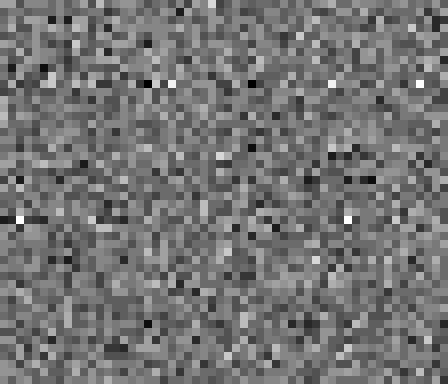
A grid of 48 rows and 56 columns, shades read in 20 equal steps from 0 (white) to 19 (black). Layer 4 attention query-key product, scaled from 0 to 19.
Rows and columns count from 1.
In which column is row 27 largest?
51
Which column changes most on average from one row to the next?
53
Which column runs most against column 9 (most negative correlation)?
40
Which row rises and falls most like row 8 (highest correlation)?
33
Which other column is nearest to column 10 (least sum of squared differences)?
22
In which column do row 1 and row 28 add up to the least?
44
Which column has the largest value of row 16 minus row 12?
19
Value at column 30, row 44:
6
